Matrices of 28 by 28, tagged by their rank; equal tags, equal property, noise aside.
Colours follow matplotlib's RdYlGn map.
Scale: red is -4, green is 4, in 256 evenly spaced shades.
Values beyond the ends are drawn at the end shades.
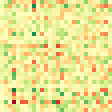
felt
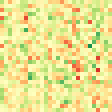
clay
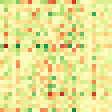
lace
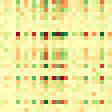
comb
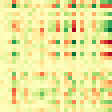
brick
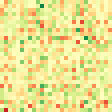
clay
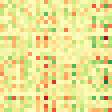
felt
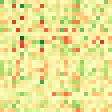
felt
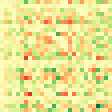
lace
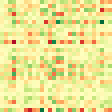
lace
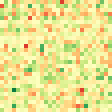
clay
